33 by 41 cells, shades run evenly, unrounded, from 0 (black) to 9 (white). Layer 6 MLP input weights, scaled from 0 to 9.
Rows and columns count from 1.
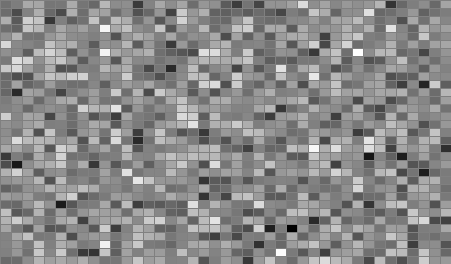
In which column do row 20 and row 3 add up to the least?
37
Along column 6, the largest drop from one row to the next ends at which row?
26
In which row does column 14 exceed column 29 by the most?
28
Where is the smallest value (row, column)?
29, 27
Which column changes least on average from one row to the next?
32
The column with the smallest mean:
25
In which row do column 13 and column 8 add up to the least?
18
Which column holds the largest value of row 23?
13
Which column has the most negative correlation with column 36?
7
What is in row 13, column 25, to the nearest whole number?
5
